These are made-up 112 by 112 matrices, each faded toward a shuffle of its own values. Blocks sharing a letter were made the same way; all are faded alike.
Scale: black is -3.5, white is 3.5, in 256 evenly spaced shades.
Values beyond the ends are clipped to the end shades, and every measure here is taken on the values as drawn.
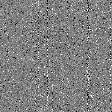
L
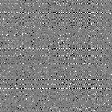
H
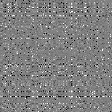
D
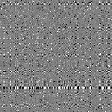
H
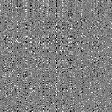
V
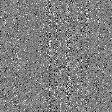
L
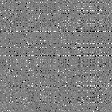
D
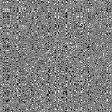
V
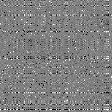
H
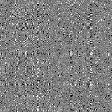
V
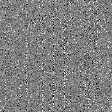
L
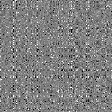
V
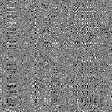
V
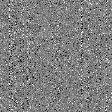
L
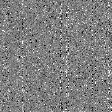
L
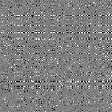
H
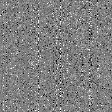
L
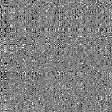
V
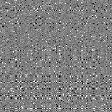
D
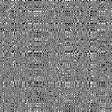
H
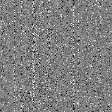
L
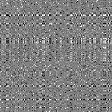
H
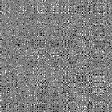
V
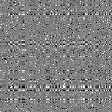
H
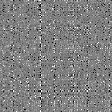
V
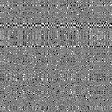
H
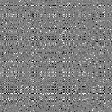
H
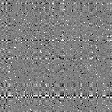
H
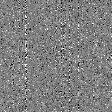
L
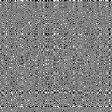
H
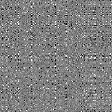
V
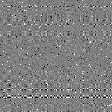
H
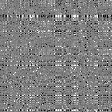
H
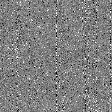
L
